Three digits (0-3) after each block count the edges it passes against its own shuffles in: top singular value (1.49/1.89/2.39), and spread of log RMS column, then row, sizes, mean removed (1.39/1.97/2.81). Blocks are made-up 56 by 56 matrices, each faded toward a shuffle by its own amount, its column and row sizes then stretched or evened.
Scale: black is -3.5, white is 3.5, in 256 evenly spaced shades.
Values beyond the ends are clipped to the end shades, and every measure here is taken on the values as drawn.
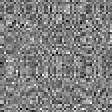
3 0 1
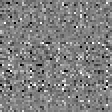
1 1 2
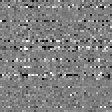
1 0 3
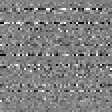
2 0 3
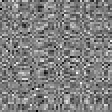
3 0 1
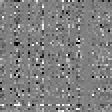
1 3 2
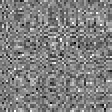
3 0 1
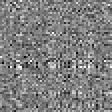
2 1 2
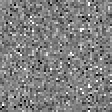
0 1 0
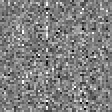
1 2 0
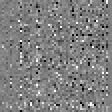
0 3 1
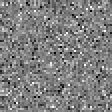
1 0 0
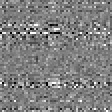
2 0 3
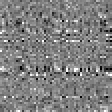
3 1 2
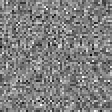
2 0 1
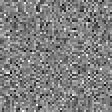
2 1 0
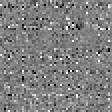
0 2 2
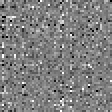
1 2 1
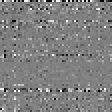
1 1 3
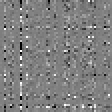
2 3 2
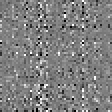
1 3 2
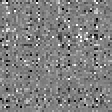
2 2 2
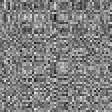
3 2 0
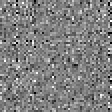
1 2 1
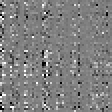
1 3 2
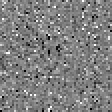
0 1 0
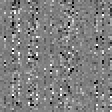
0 3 0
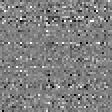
0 1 3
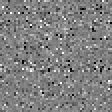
0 1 2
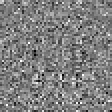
2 1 1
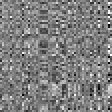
3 3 1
